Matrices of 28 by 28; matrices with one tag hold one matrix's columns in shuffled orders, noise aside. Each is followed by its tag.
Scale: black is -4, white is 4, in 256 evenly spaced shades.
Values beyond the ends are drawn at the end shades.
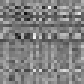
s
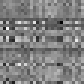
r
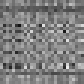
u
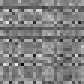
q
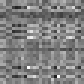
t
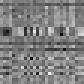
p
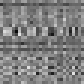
p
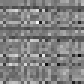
q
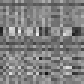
p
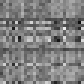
r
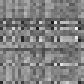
r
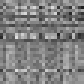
s
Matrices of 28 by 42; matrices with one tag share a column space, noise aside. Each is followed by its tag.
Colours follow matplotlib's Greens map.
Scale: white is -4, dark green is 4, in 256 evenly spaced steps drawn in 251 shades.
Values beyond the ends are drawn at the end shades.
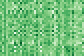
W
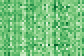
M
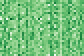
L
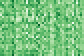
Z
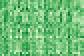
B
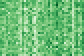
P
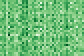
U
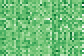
L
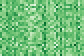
M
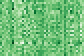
W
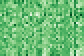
Z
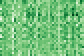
Z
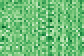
U
